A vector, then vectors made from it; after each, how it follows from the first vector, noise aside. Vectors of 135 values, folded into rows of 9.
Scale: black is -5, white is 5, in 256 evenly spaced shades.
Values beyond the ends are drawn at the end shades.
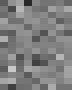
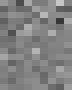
reversed, negated, partly zeroed.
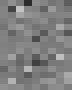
partly zeroed.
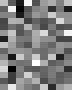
negated, scaled up.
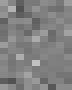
negated, partly zeroed.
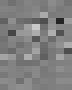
reversed, negated, partly zeroed.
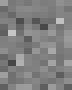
wrapped around, partly zeroed.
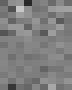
partly zeroed.
